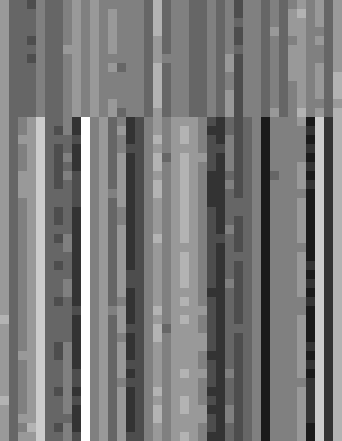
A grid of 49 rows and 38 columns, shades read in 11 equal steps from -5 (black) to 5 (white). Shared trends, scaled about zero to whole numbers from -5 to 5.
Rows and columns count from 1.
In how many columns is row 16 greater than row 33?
6
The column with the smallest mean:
30
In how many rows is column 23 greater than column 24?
36
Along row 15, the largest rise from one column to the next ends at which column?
10
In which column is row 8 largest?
18
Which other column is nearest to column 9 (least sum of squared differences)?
15
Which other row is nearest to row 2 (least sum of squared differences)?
3
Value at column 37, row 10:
-1
